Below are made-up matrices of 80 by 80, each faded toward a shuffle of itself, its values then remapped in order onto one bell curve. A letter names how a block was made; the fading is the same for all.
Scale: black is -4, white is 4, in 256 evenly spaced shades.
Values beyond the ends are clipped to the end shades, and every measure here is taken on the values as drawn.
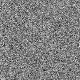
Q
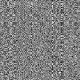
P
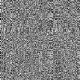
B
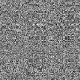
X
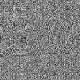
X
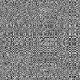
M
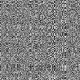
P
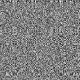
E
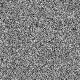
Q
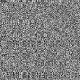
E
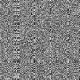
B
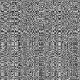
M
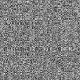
E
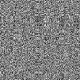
E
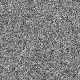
Q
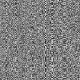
P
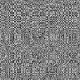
M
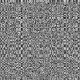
M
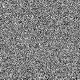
Q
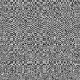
M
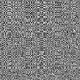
M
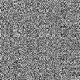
X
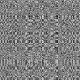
M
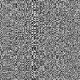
B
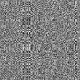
B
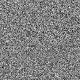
Q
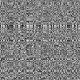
M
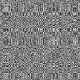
M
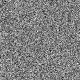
Q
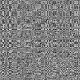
M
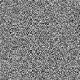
X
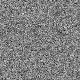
Q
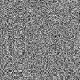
X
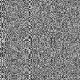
B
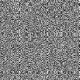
P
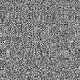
X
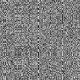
B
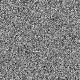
Q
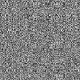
X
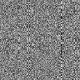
B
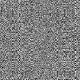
P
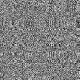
E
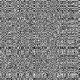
M
